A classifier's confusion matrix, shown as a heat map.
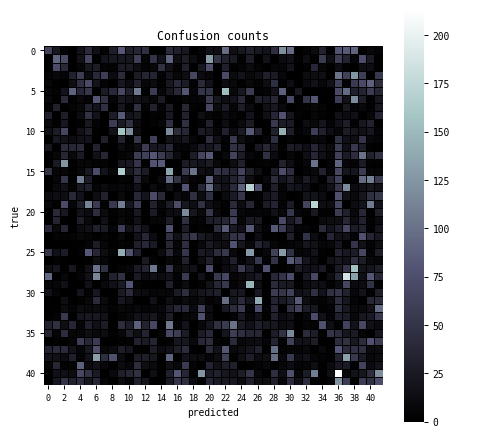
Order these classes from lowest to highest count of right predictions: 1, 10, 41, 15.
41, 1, 10, 15
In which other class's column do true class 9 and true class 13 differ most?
39
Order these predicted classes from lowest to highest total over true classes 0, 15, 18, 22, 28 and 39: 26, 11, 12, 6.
26, 12, 11, 6
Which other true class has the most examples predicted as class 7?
3
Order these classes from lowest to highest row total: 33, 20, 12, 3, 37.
33, 20, 12, 37, 3
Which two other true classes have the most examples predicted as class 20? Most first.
1, 17
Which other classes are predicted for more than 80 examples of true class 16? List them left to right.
4, 15, 20, 39, 40
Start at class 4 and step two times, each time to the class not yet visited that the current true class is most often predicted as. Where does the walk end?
36
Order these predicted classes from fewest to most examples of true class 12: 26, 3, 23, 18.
18, 26, 3, 23
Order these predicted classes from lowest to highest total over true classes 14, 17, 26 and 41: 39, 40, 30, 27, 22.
27, 22, 40, 39, 30
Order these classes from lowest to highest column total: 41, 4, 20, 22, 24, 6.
4, 24, 41, 6, 22, 20
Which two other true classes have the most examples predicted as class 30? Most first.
35, 0
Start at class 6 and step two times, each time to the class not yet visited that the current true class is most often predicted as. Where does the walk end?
37
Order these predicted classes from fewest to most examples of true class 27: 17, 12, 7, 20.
17, 12, 7, 20
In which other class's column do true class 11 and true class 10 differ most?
29
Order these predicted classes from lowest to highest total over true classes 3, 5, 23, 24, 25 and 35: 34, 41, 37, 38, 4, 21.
34, 21, 4, 41, 37, 38
